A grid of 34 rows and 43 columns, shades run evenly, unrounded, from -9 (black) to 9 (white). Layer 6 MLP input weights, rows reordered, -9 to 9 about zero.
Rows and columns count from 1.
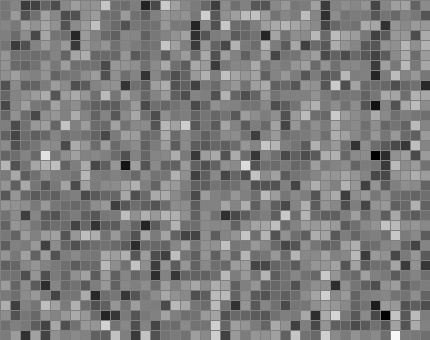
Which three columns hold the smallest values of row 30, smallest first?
10, 13, 6
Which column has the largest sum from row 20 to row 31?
33
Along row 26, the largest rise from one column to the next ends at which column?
18
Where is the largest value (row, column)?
34, 40
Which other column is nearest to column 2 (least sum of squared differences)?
26
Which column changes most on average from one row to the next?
42
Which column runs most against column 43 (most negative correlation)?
25
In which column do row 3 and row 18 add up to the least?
20
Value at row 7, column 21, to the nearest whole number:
2
